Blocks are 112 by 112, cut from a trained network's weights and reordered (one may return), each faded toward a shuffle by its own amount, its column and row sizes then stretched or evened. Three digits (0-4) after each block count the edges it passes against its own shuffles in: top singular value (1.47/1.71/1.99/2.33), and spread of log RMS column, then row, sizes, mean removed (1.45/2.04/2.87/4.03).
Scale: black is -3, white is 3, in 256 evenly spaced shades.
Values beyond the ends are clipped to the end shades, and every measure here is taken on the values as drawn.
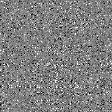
2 2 2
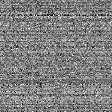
3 1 2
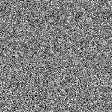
2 0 1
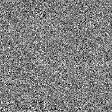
0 2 1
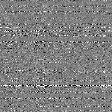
2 1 4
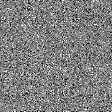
0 1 1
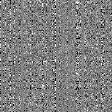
1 4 2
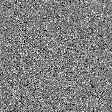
0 0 2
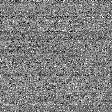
0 0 2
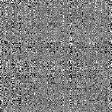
0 4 3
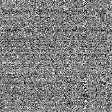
2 2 1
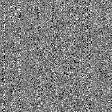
0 3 0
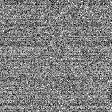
2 0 0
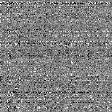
2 2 3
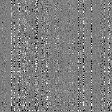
2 4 2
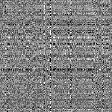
4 3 2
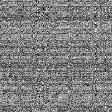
4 2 0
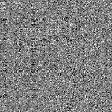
2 1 1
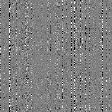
2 4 1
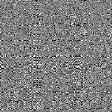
4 2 3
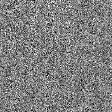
0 2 0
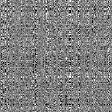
4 4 1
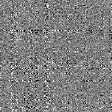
1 3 3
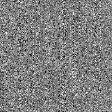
0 3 0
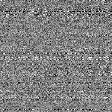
3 1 3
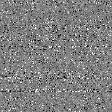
2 1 2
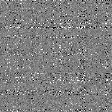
0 2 3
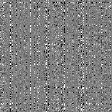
2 4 2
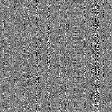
3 3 0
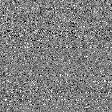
0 0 3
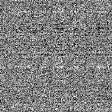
2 2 1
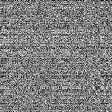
4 1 1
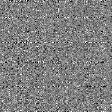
2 2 2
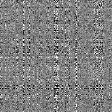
4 4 2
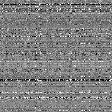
4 1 4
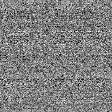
1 1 2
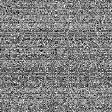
3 1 0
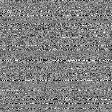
0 0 4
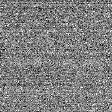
1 1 0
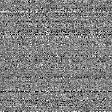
3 2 3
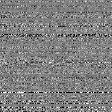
2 1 4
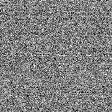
0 0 1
